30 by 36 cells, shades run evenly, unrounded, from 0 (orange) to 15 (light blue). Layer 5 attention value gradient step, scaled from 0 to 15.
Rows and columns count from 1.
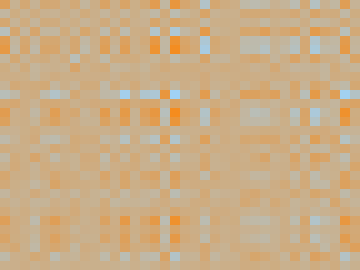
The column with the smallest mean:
18
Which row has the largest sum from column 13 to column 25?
11
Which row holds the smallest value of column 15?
13
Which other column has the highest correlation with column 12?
2
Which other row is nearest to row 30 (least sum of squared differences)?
15
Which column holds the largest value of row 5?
21
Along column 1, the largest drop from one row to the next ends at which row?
5
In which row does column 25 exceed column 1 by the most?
6
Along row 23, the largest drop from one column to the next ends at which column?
34
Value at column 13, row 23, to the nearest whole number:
8
